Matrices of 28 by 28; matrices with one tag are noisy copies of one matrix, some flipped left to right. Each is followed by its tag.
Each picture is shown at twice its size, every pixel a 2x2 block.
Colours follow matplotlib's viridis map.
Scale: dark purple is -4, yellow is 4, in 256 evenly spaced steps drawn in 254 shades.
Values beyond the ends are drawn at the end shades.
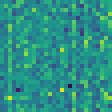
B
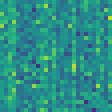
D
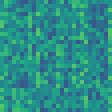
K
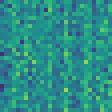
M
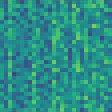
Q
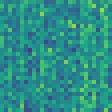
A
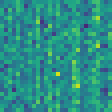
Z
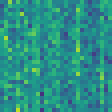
Q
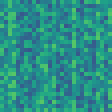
D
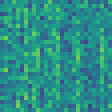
Q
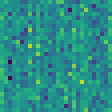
K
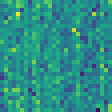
Q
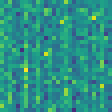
B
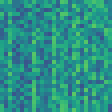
Q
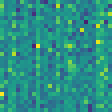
D
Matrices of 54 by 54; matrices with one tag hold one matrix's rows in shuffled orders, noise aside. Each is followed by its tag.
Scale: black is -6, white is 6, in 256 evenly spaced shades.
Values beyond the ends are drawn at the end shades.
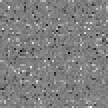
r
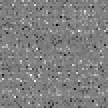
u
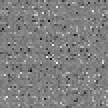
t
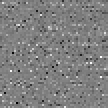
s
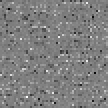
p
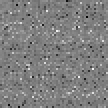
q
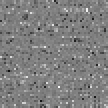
p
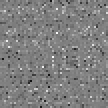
t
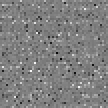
u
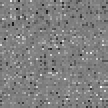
s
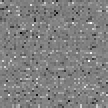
r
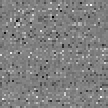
s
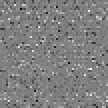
r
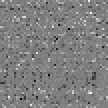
r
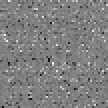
t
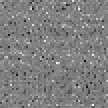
q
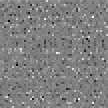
q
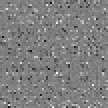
t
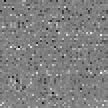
s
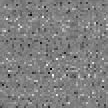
t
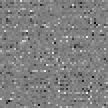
p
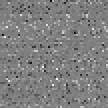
t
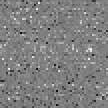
r
